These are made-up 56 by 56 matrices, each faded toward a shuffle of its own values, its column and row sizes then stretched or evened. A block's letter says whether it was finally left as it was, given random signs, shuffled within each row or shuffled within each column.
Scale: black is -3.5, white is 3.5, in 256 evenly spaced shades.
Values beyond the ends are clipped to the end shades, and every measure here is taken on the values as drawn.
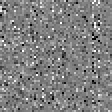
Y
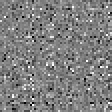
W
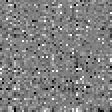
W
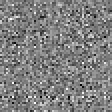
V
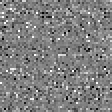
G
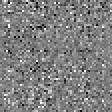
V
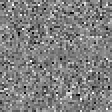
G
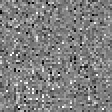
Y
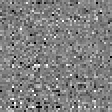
W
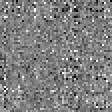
W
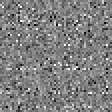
V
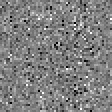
Y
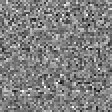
G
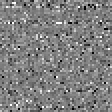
G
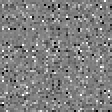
W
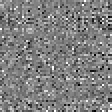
W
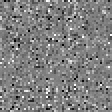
V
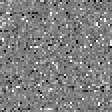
G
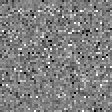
G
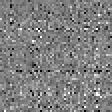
W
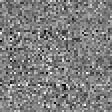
V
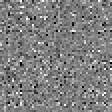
V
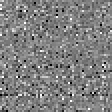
V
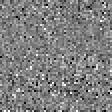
G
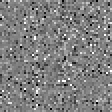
Y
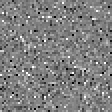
G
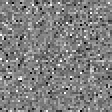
G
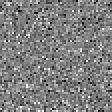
G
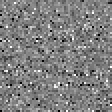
G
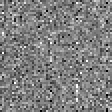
Y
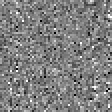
Y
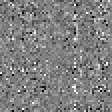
V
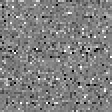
G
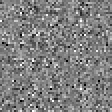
V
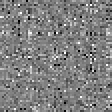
W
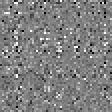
W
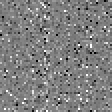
Y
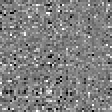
W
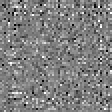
W
